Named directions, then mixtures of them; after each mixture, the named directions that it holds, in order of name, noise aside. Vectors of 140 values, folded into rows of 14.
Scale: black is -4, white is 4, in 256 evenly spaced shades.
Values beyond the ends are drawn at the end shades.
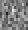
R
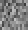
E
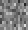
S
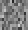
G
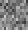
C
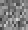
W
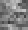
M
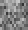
M, S, W.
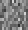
G.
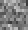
C, E, M.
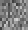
E, W.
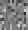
G, S.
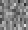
S.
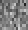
E, S.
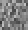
E.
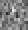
E, M, R.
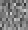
E, S, W.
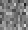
S.
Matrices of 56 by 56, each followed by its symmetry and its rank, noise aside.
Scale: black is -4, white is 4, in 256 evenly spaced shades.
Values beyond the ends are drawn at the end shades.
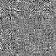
antisymmetric, rank eight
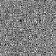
no symmetry, rank eight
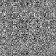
no symmetry, rank eight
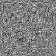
antisymmetric, rank eight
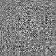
symmetric, rank six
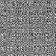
antisymmetric, rank six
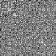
symmetric, rank eight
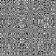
no symmetry, rank six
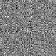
antisymmetric, rank eight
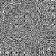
symmetric, rank seven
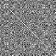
symmetric, rank seven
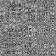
no symmetry, rank seven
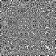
symmetric, rank seven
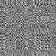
antisymmetric, rank six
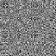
symmetric, rank seven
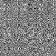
no symmetry, rank seven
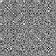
symmetric, rank seven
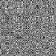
no symmetry, rank eight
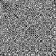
symmetric, rank eight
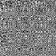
no symmetry, rank seven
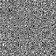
symmetric, rank eight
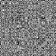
symmetric, rank eight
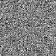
antisymmetric, rank eight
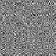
antisymmetric, rank six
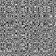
no symmetry, rank six
